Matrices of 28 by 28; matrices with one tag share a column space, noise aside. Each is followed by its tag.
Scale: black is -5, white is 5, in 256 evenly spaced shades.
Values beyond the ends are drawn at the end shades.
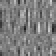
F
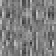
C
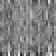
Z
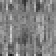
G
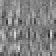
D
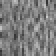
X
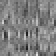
D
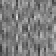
X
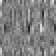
F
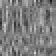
F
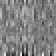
Z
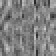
X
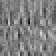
D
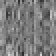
Z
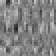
F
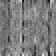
Z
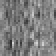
C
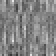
G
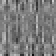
G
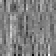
G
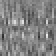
D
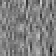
X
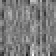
Z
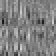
D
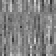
G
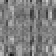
Z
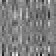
Z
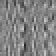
X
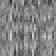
X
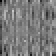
Z
